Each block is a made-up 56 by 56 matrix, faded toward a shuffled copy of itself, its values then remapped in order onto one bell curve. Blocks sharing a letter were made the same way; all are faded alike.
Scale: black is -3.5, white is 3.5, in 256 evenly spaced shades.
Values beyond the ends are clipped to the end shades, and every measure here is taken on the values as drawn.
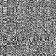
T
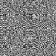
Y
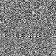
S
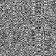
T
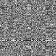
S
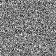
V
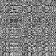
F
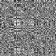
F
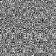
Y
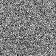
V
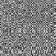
F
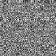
Y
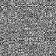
Y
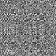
Y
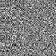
T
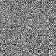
T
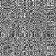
F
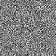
T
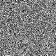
V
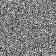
V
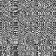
F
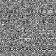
S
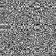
S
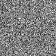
V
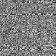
S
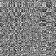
F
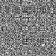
T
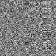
T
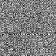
S
